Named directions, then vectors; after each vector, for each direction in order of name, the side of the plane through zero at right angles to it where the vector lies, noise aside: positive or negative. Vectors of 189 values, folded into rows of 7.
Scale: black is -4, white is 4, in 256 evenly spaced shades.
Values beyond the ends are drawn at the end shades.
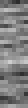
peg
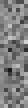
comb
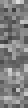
negative, negative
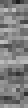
positive, positive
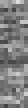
negative, negative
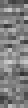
negative, positive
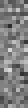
negative, positive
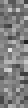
negative, positive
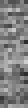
negative, positive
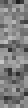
positive, positive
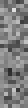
positive, positive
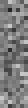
positive, negative
